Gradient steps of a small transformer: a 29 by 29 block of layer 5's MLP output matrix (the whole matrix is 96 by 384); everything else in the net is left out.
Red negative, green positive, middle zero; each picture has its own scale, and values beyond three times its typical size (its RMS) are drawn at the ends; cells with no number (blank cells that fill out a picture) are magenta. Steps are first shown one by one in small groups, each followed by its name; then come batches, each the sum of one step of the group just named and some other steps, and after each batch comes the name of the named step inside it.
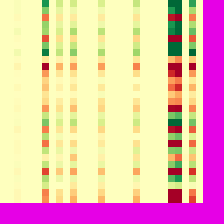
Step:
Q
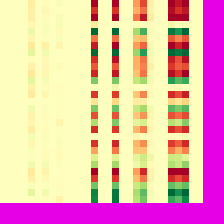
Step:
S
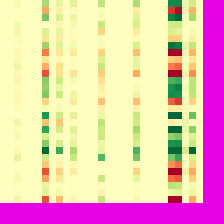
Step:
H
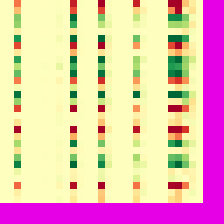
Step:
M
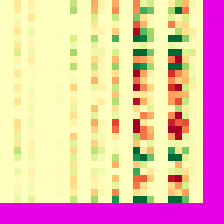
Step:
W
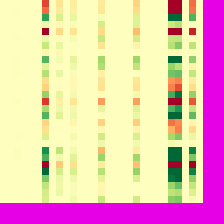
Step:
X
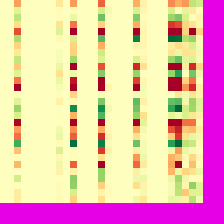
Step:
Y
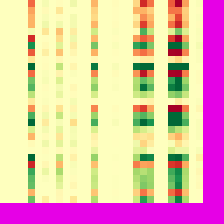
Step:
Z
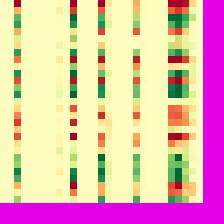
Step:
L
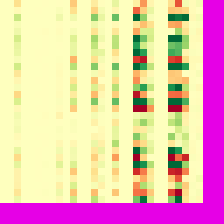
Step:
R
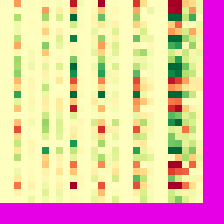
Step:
M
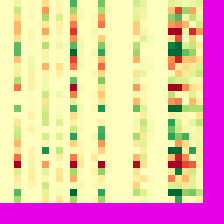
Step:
X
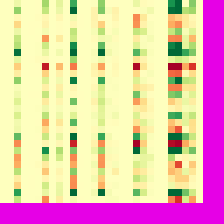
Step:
Q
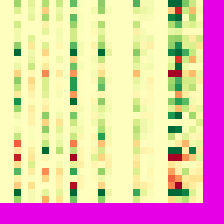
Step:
H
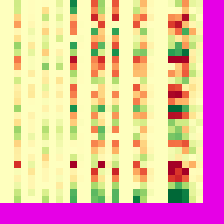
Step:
S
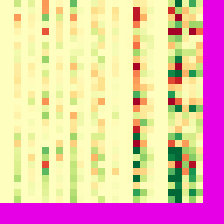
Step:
X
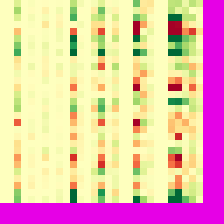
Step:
Y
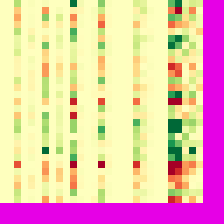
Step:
H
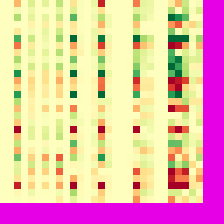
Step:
M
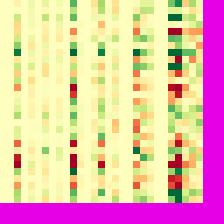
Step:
W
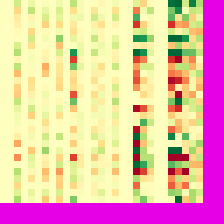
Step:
R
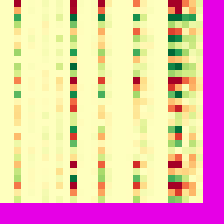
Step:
L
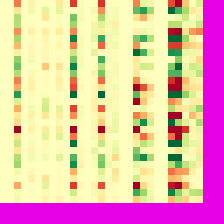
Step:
M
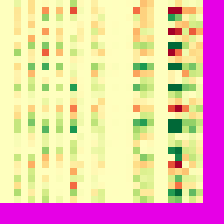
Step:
Z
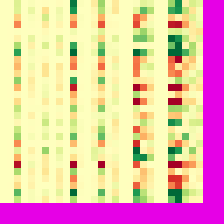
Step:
W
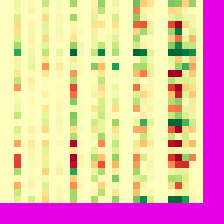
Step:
Q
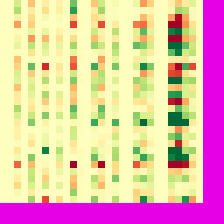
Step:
Z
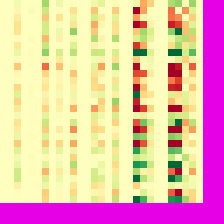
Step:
Q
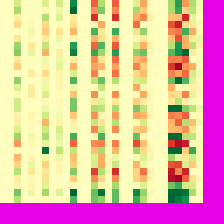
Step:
S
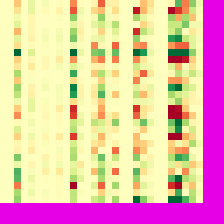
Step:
L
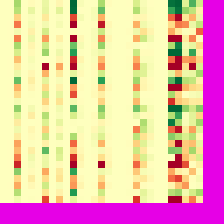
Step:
Q
